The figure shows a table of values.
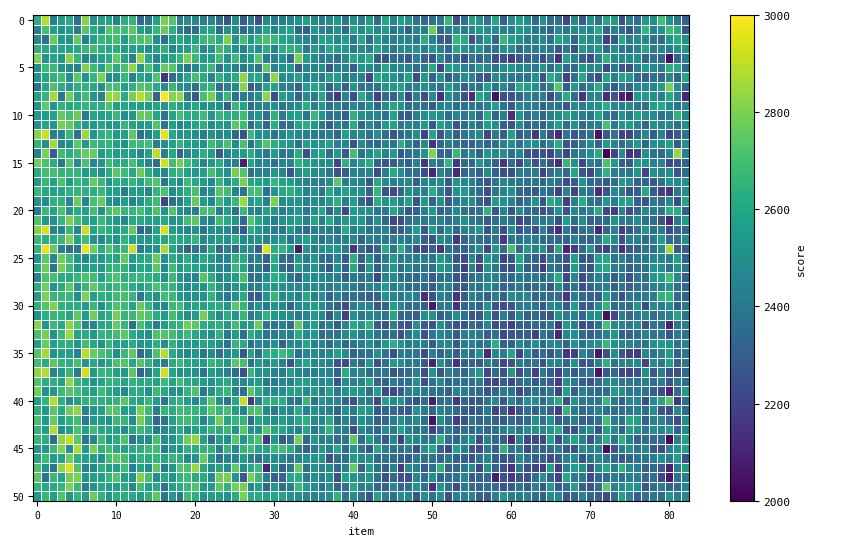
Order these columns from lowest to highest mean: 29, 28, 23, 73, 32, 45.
73, 45, 32, 29, 28, 23
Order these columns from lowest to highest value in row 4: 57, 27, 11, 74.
57, 74, 27, 11
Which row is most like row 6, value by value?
19
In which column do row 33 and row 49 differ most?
26
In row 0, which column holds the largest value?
1
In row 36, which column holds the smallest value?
50
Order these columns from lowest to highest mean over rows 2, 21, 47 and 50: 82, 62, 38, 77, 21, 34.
62, 77, 34, 38, 82, 21
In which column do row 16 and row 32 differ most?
80
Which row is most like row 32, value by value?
4
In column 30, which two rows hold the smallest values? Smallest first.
8, 48
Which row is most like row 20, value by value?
31
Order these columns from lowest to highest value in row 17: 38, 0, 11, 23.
0, 11, 23, 38
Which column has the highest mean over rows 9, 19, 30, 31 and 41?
5
